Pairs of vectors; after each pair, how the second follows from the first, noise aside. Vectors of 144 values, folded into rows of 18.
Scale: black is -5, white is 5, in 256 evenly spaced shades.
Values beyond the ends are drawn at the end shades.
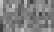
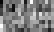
negated, scaled up.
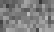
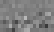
reversed, partly zeroed.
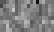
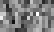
wrapped around, negated, scaled up.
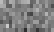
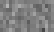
wrapped around, negated, shrunk.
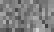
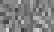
sign-scrambled.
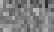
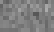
wrapped around, negated, shrunk.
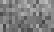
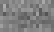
wrapped around, negated, shrunk.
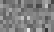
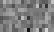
sign-scrambled.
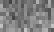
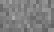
negated, shrunk.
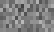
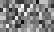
negated, scaled up.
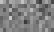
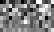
negated, scaled up.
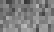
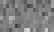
reversed, negated, partly zeroed.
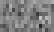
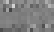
reversed, negated, partly zeroed.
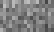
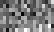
reversed, scaled up.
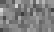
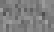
wrapped around, negated, shrunk.
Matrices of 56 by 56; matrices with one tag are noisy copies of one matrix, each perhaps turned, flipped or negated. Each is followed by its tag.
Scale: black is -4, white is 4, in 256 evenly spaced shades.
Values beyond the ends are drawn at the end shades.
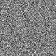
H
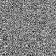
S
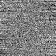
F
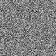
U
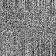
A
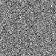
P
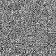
S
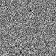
H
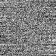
F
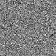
H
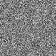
U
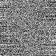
F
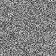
U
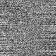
A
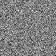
U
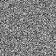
U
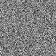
U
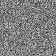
S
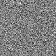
H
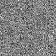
S
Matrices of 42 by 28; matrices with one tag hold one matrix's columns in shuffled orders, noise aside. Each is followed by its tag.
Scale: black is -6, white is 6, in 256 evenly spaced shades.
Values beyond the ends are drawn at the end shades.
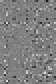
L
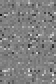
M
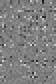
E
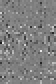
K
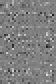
M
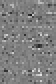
M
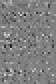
M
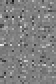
E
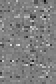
E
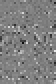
K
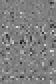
K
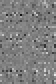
M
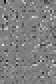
E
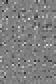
E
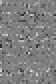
M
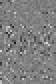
K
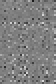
L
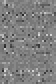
M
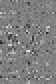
K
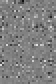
E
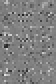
M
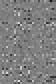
L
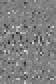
K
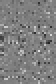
K
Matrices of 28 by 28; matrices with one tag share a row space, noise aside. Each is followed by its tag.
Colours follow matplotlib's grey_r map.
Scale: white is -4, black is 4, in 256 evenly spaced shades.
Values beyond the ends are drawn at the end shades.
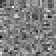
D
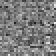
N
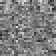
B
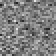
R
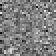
D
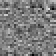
N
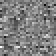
D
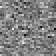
B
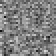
D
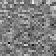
N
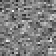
B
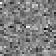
D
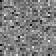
D
